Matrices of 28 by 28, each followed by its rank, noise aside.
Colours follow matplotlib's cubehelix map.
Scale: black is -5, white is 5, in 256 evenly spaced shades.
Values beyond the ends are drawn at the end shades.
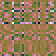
two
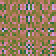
two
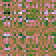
three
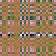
one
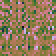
four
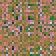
four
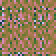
three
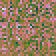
six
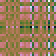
one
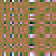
one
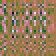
two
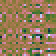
two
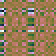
one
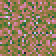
six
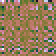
two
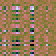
one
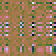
one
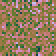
six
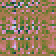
two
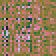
three
